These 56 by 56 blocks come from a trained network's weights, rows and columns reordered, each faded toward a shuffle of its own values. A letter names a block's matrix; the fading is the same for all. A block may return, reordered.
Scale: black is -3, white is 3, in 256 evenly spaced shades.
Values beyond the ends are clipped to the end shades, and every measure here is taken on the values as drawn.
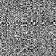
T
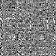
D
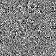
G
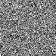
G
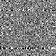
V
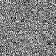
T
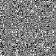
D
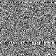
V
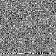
V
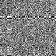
V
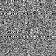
V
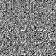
G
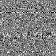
V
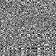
V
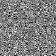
D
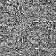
G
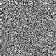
T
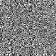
T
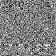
G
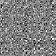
D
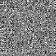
D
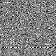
V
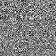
V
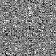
D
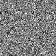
G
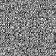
G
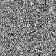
G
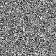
G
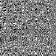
D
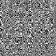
D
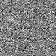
G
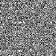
T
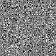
D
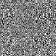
D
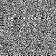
V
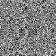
T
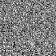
G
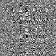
D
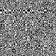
V
